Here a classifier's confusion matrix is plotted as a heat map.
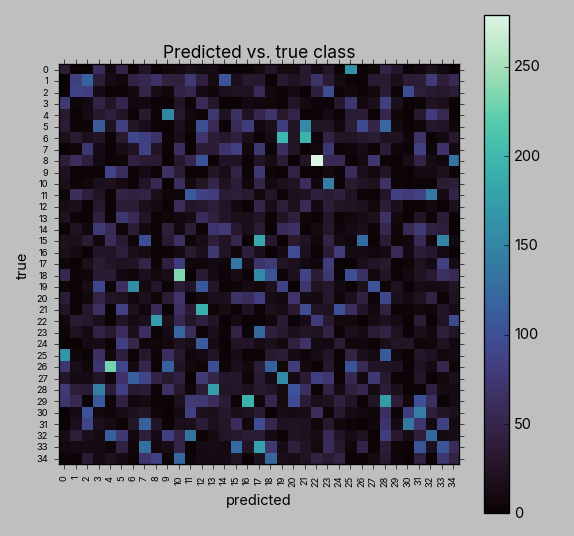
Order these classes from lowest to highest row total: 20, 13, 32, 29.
13, 20, 32, 29
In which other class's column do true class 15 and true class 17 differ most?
26
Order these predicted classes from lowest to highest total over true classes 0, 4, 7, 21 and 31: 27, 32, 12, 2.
27, 32, 2, 12
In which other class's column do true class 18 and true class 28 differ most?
10
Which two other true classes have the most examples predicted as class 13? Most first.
28, 26
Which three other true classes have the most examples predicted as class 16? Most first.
29, 5, 20
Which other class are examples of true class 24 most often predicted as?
12
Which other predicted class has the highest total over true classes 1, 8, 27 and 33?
22
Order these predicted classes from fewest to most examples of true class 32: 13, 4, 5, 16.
13, 16, 5, 4
